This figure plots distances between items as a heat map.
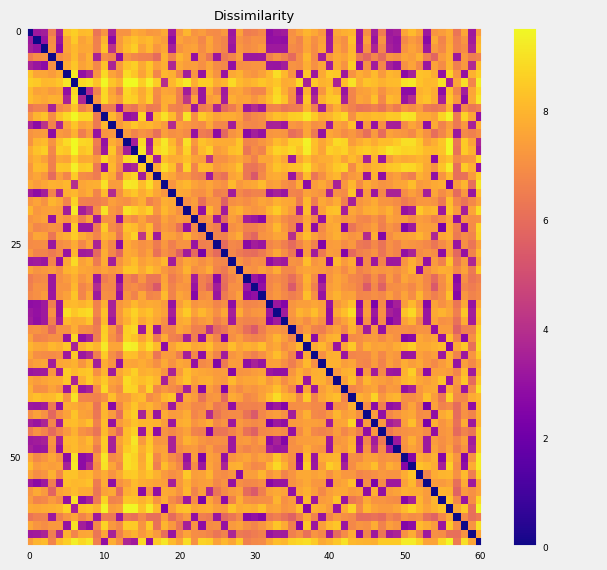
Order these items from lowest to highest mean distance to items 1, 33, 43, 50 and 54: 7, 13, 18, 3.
7, 3, 18, 13
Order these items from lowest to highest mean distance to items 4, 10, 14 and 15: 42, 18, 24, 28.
24, 28, 42, 18
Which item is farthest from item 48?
14
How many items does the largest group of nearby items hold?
17
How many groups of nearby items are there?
8
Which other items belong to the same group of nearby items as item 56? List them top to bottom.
6, 18, 37, 41
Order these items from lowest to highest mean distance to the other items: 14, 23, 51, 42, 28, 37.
23, 42, 51, 28, 37, 14
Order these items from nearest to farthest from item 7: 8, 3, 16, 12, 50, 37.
50, 8, 12, 3, 37, 16
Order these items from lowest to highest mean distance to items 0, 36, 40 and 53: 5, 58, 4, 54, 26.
4, 26, 58, 5, 54
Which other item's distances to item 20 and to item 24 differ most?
47
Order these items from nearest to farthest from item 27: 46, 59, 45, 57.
46, 59, 57, 45
